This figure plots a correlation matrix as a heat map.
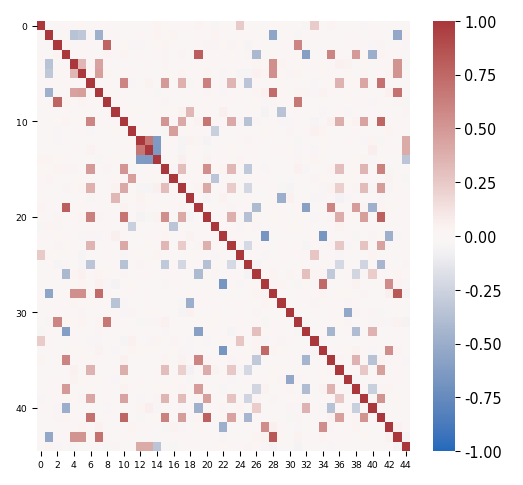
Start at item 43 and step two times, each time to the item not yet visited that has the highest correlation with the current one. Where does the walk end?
7
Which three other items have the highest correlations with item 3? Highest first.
19, 35, 38
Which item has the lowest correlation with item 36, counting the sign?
25
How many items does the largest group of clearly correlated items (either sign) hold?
10
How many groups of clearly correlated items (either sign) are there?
10
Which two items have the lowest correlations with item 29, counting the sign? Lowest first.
18, 9
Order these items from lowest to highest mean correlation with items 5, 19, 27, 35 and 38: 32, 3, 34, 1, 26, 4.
32, 26, 1, 4, 34, 3
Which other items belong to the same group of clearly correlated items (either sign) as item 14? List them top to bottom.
12, 13, 44
